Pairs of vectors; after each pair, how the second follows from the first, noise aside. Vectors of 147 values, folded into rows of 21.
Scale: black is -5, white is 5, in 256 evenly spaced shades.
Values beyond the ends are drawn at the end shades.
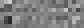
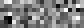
scaled up.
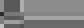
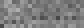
negated, partly zeroed.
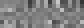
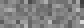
partly zeroed.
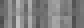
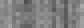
reversed, negated, shrunk.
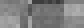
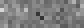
wrapped around, negated, partly zeroed.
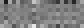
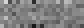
negated, partly zeroed.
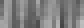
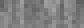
reversed, negated, shrunk.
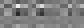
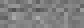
wrapped around, negated, shrunk.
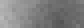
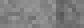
wrapped around, negated, shrunk.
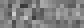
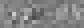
partly zeroed.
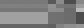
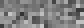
sign-scrambled.
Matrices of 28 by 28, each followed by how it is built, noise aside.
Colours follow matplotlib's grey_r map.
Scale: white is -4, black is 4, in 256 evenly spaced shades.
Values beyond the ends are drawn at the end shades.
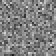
noise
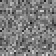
repeating columns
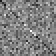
diagonal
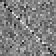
diagonal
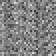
repeating rows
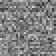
blocks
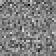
noise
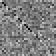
diagonal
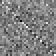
diagonal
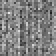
blocks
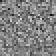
repeating columns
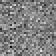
repeating rows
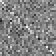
diagonal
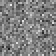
repeating rows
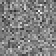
noise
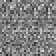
repeating columns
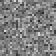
repeating rows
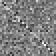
diagonal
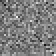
diagonal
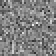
noise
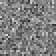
noise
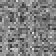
blocks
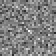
noise
